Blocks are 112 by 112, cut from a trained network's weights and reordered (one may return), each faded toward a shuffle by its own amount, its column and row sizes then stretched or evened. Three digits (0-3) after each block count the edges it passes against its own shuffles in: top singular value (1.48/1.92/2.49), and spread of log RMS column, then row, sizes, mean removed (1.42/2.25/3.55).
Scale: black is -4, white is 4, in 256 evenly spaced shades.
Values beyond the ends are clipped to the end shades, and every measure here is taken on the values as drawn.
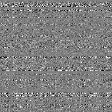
1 1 3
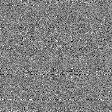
1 1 2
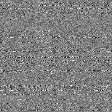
0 0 3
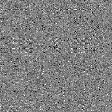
2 1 1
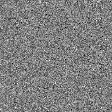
0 1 1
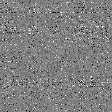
1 1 2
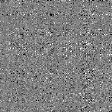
1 2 2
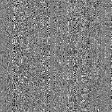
1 3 1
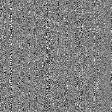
0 3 0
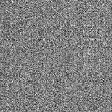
2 1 1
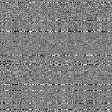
3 0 3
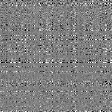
2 2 3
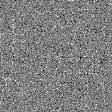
1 1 1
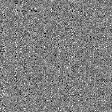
1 2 1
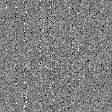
1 2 0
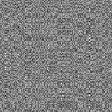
3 2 0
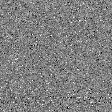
1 0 1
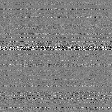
2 0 3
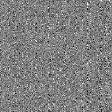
2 2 0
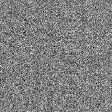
1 1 1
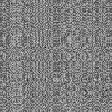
3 0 0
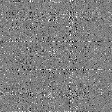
2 2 2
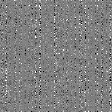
0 3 1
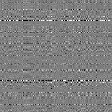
3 1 3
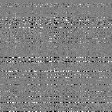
1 2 3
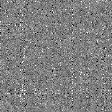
1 2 1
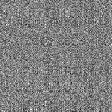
2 0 1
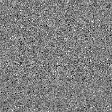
0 1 1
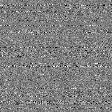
0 0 3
